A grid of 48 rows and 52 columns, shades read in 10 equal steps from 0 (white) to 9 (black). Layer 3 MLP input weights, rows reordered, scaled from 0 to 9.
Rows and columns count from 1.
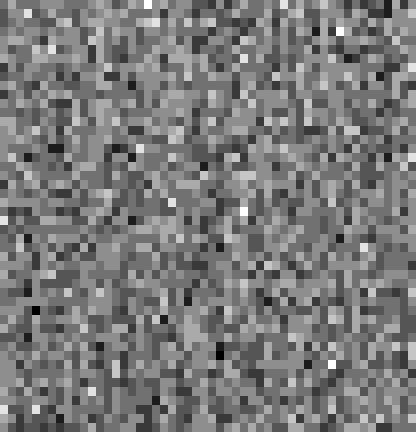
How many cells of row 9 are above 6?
5
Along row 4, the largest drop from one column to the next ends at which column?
43
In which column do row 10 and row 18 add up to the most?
17
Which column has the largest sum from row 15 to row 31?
28
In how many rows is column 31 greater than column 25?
14
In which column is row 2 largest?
49
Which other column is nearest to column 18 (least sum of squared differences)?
11
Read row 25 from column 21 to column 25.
4 3 4 7 4
